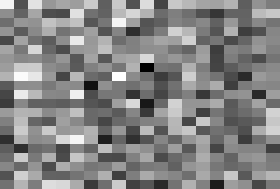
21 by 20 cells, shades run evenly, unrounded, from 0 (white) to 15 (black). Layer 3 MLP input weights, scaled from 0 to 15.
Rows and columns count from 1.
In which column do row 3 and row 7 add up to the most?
16
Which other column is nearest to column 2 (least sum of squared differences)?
20
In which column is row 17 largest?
2
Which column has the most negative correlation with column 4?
12
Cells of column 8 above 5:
17
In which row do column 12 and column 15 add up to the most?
11
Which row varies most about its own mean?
9
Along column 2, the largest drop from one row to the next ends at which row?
18
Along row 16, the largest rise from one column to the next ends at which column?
8
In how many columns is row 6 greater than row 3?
10
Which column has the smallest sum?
6
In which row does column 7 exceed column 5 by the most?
21
